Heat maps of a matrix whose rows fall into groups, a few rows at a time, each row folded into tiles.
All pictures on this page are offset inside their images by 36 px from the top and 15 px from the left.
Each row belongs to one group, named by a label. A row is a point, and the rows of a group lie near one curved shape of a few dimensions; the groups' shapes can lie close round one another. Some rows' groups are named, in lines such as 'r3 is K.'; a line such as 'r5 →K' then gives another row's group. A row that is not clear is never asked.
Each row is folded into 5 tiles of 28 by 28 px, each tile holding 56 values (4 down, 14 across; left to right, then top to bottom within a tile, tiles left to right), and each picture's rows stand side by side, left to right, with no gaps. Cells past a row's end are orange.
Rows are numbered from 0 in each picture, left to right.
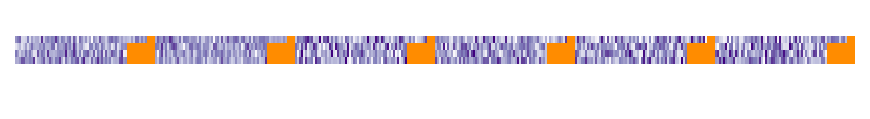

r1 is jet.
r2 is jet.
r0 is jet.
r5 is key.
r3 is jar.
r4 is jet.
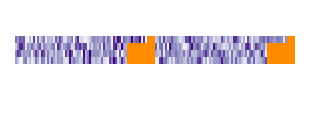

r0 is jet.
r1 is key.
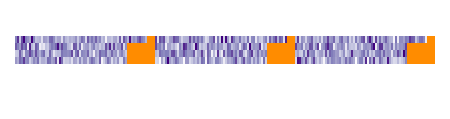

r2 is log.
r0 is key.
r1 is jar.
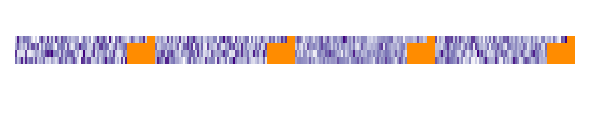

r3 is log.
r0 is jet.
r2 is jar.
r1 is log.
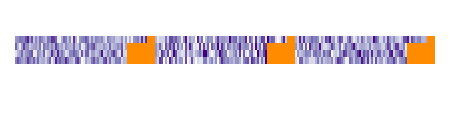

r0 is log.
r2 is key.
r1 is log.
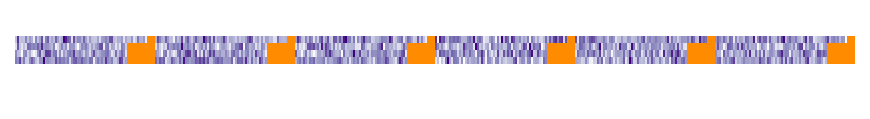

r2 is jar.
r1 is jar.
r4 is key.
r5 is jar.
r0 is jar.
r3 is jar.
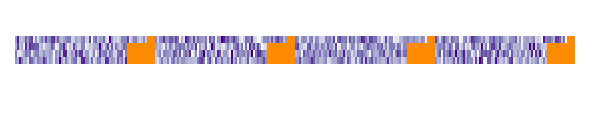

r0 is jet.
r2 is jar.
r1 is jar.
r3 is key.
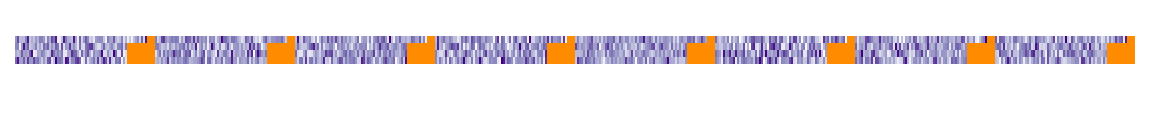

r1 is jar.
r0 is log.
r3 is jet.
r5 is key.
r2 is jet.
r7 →jar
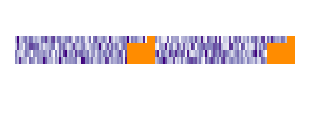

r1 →key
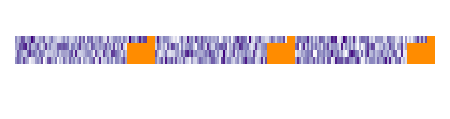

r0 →key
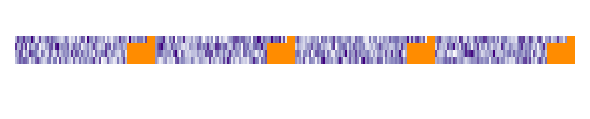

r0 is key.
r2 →jet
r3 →jar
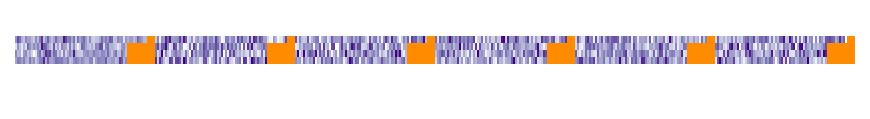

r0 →jar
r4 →jet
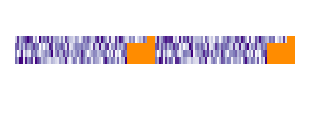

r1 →jet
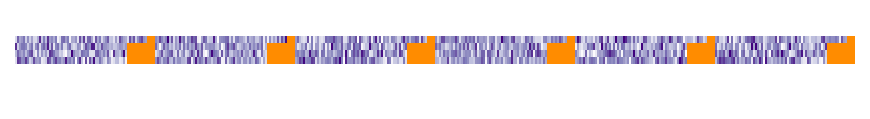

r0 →log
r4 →jar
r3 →jar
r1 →log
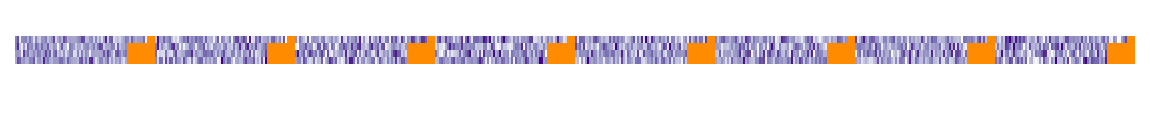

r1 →jet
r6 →key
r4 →jar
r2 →key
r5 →jar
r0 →jar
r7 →log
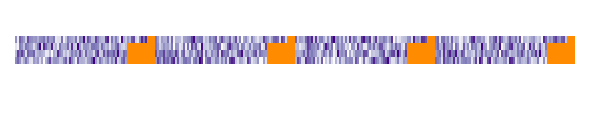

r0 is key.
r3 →key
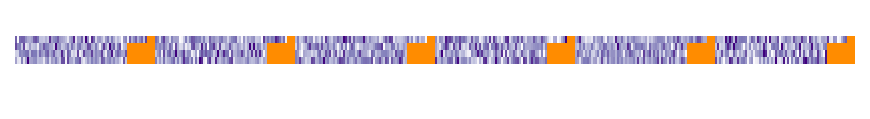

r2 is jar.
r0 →jar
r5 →log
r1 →key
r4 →jet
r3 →log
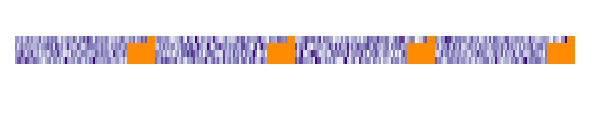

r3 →log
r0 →log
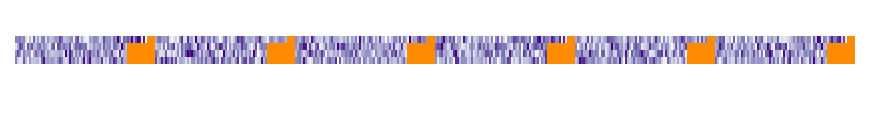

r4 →key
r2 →key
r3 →jet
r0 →jet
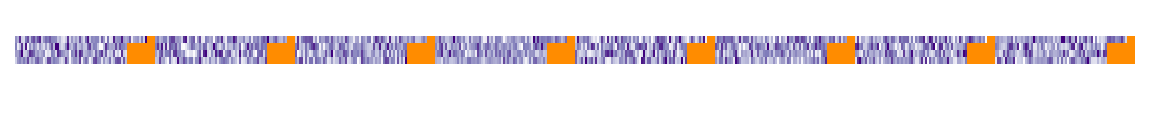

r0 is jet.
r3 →jet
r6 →log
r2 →jet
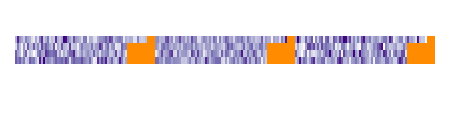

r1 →log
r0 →jar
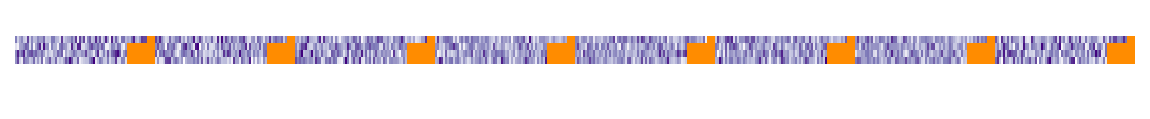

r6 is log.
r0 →key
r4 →jar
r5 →jet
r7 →key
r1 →jar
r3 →jet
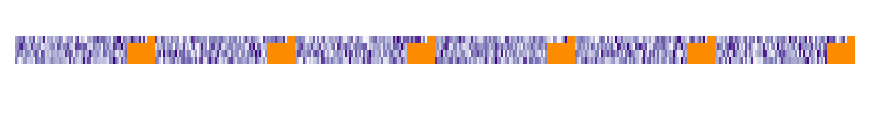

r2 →jet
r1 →key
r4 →jet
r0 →jet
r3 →log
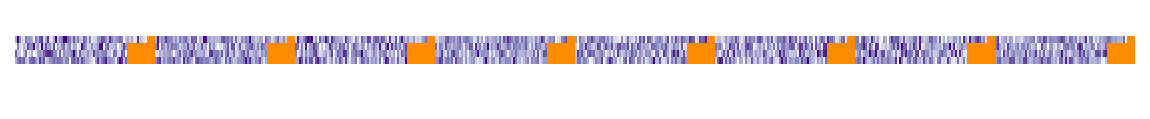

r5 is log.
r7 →jar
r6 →key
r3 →log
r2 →jet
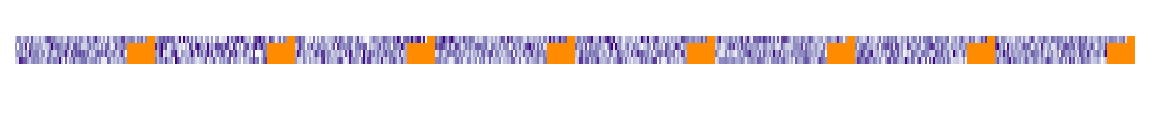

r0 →key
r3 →key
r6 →log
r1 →jet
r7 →jar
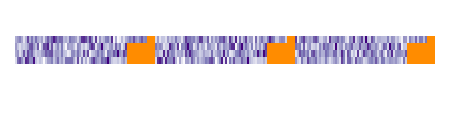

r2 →jar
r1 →log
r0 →log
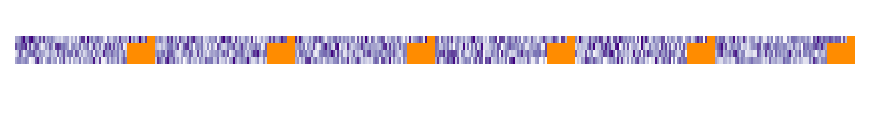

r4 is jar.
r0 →key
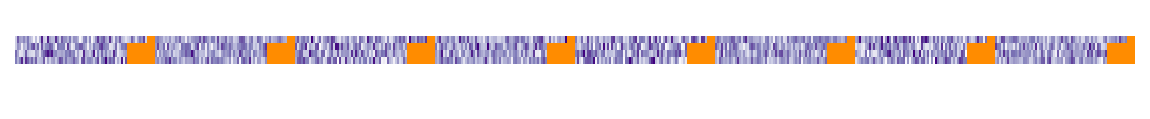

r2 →key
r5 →jet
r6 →jar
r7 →jar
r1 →jar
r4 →key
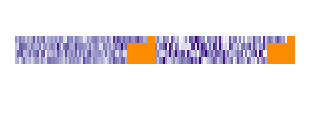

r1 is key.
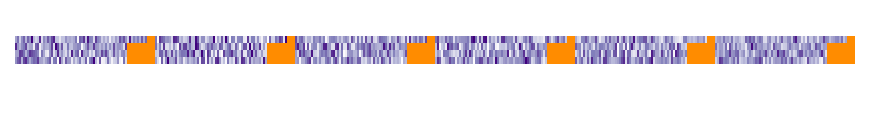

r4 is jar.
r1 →jar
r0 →key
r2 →jar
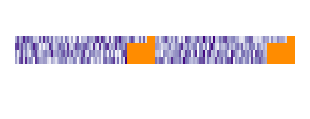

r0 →jet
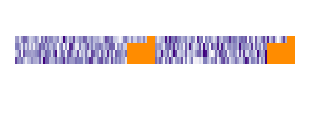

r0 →jar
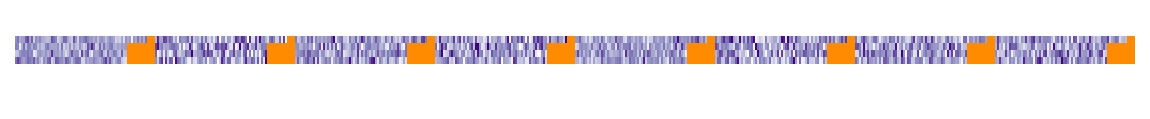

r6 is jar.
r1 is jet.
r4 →jet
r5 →key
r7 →jet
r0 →log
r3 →jet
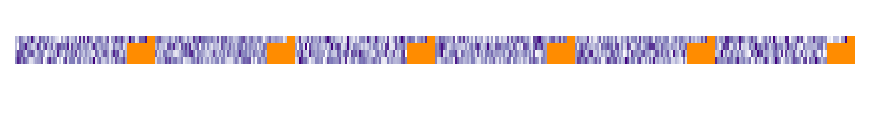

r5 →log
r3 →jet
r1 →jar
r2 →key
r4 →log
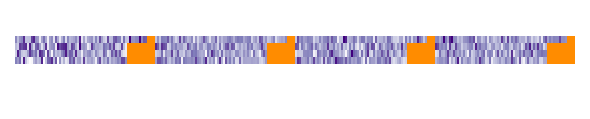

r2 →log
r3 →key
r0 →key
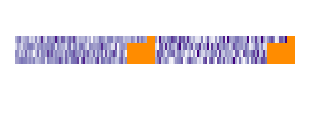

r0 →jet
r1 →key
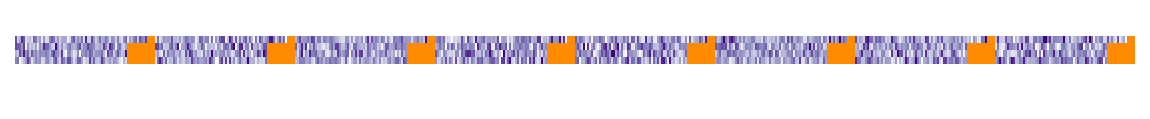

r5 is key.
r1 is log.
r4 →jar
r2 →jet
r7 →jar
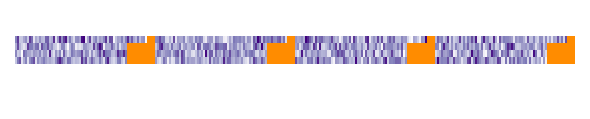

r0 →jar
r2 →log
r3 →log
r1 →jet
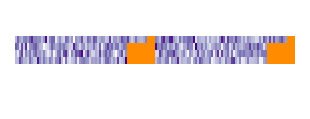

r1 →key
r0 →jet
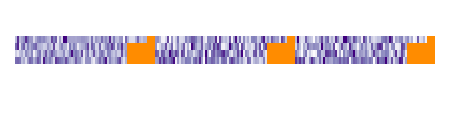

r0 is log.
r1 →key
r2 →jar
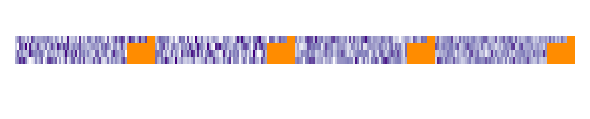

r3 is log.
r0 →key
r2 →log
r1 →jet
